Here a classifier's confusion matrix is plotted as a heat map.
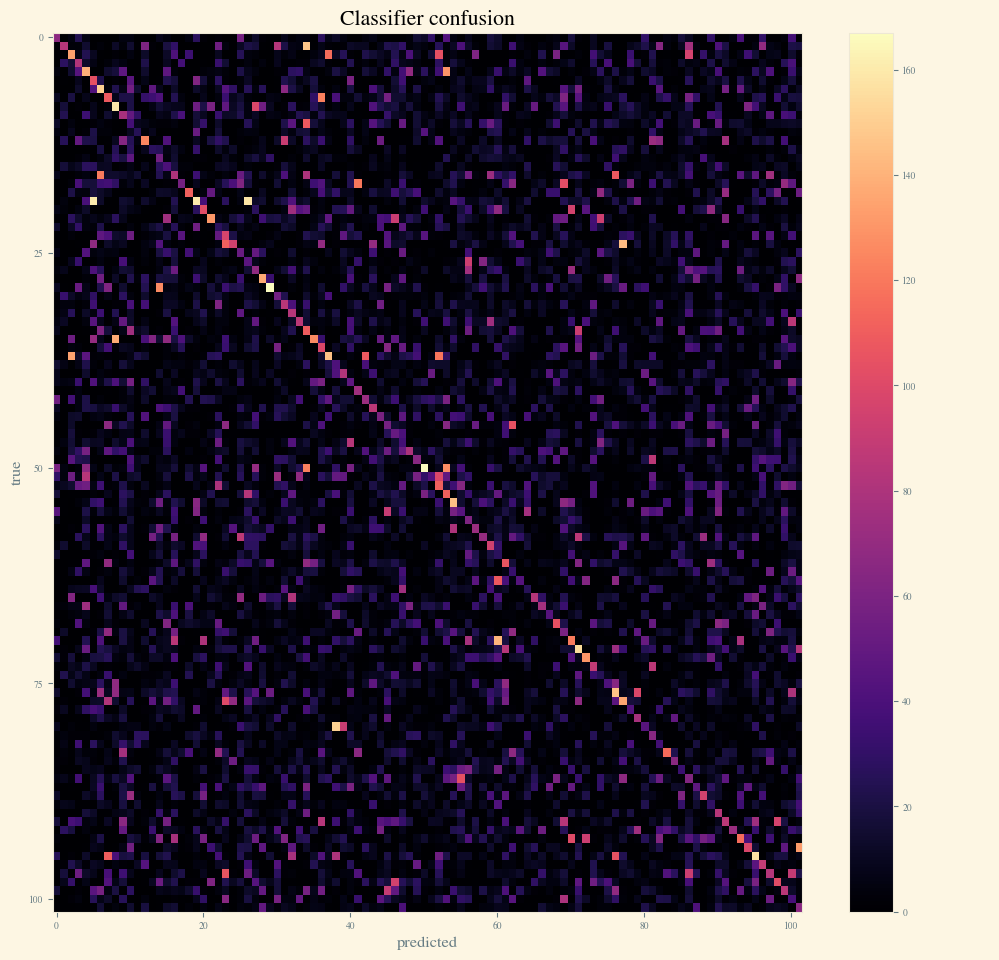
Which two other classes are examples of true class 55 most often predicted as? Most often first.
45, 64
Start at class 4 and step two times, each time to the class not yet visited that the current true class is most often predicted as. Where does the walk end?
26
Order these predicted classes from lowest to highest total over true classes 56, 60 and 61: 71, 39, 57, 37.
37, 39, 57, 71
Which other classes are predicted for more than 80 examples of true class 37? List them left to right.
2, 42, 52
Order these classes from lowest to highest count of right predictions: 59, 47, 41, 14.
47, 14, 41, 59
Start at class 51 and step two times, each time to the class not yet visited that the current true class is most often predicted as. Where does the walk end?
22
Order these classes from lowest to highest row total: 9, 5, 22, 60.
60, 22, 5, 9
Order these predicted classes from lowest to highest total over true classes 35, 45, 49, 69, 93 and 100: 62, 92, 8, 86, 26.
92, 26, 86, 8, 62
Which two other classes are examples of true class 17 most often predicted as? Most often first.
41, 69
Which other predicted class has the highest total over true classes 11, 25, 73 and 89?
81
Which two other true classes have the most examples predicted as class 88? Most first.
58, 93
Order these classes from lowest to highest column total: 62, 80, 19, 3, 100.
80, 3, 62, 19, 100
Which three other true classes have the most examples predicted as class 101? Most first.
94, 71, 28
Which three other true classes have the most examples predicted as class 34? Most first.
1, 50, 10
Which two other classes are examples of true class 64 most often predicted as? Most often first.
47, 40
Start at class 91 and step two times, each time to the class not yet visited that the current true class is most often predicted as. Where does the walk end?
46
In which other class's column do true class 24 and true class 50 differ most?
77
